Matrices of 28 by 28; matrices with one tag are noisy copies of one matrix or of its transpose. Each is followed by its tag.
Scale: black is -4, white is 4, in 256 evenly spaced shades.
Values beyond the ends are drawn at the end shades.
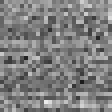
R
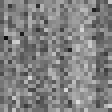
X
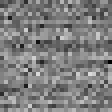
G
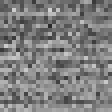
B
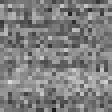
X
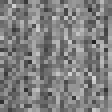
G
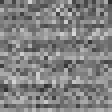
G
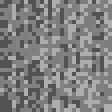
B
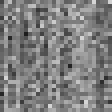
X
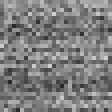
R
